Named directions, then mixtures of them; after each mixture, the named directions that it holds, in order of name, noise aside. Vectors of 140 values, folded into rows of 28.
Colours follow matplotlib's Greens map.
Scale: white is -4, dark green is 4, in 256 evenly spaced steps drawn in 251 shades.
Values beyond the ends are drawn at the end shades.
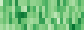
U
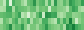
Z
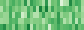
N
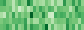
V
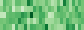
U, V.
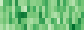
U.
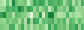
V, Z.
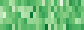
N, V, Z.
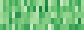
N, U.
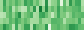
N, U, V.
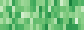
N, Z.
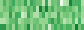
N.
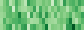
U, V, Z.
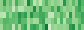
U, V.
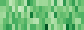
V, Z.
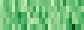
U, V, Z.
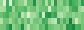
Z.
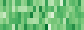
N, U, V.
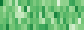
U, V.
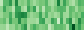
U.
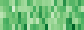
U, V, Z.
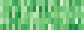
N, U, Z.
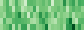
U, V, Z.
